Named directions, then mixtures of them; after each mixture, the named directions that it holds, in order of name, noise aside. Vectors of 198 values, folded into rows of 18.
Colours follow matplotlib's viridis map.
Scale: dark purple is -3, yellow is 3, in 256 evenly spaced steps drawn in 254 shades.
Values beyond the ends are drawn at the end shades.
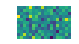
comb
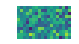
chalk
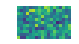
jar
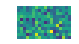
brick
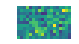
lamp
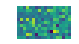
brick, lamp.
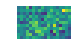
lamp.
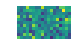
comb, lamp.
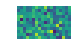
brick.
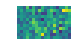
lamp.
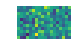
brick, jar.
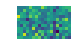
brick, comb.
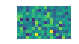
brick.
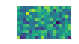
jar.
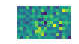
brick, lamp.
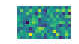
chalk, lamp.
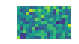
jar.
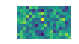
chalk, jar, lamp.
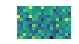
comb.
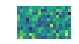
chalk, comb.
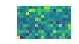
jar.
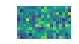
chalk, comb, jar.
